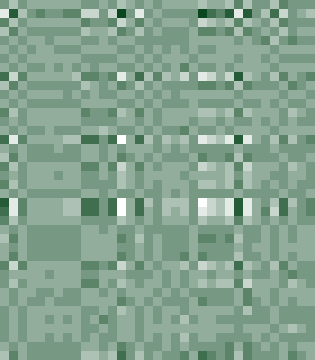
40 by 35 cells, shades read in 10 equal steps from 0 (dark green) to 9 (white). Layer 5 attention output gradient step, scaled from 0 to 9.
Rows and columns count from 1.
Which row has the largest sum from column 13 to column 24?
23
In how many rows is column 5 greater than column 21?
10
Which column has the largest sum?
14
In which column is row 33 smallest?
28
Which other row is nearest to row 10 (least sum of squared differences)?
18
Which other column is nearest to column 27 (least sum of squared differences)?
1
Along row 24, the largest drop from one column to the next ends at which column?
27
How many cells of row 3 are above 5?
7
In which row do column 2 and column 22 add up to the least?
2
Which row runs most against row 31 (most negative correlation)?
33
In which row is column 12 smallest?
36
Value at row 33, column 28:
3
